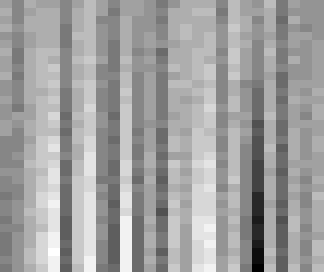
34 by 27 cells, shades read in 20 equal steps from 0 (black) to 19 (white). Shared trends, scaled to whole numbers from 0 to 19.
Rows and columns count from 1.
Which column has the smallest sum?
22
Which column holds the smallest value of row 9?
10
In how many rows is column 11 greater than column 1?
30
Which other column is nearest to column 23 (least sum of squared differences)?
3
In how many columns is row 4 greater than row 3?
9
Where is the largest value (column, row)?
5, 32
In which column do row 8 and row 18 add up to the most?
8
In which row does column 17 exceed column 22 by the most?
34
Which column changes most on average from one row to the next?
14
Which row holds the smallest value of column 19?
2
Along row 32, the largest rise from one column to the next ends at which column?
23
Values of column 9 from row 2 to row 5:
12 10 11 11
